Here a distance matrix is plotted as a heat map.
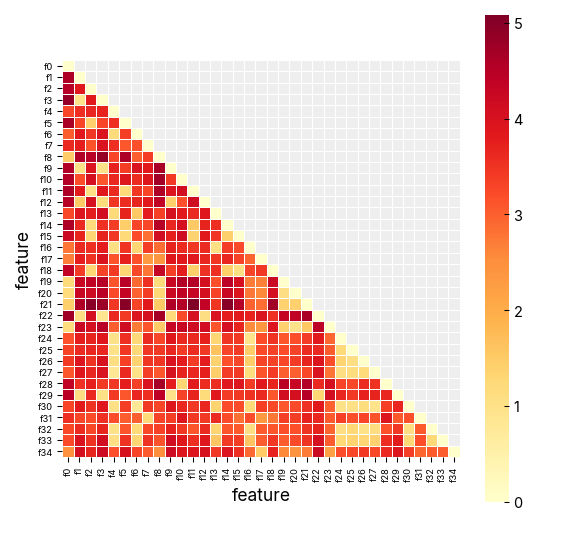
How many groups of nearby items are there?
7
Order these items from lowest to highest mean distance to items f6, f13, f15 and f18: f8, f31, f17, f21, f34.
f31, f17, f34, f8, f21
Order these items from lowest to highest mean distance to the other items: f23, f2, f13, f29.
f13, f23, f29, f2
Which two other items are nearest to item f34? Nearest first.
f17, f23
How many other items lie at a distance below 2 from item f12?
5
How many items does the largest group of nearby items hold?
11
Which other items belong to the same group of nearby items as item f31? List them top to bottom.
f7
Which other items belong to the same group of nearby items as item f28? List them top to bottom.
f10
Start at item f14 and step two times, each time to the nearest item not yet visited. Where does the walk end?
f11
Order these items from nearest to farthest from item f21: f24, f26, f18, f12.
f24, f26, f12, f18
